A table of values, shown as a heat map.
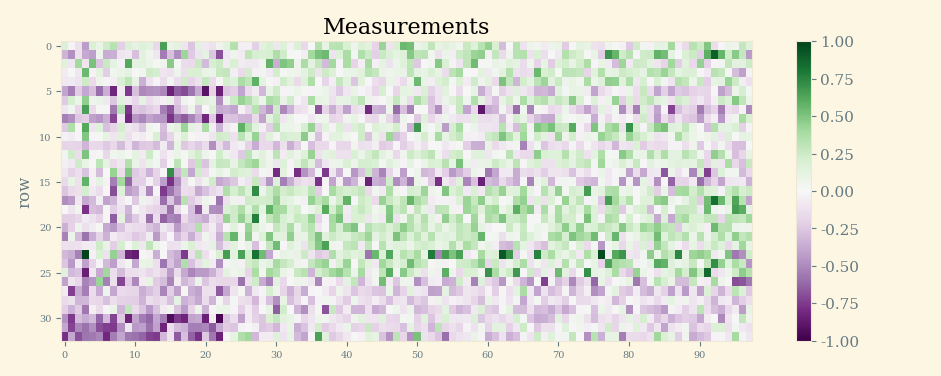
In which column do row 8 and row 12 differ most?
22
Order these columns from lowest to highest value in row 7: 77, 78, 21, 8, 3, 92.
92, 77, 78, 21, 8, 3
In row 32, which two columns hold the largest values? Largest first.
36, 50
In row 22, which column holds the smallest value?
76
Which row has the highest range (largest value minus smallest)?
23
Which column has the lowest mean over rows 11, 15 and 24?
15
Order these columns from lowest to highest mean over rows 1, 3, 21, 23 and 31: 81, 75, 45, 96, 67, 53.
96, 53, 81, 45, 75, 67
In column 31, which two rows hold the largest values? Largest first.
2, 18
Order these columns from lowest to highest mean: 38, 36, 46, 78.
36, 38, 46, 78
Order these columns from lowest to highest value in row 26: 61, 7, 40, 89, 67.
61, 7, 67, 40, 89
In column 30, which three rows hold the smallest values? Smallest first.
14, 29, 28
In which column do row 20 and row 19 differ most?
84
